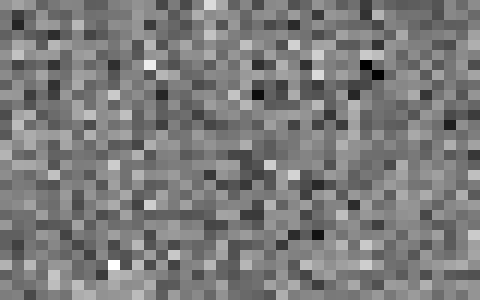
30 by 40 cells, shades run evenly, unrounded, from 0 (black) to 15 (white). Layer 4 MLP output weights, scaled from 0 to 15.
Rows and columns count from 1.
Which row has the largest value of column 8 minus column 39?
12
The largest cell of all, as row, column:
27, 10
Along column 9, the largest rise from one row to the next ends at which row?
29
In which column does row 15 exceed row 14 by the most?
1
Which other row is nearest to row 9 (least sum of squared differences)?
23
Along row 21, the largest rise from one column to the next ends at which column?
13
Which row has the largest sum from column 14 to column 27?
8
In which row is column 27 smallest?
24
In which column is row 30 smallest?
3
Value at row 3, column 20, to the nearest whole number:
9
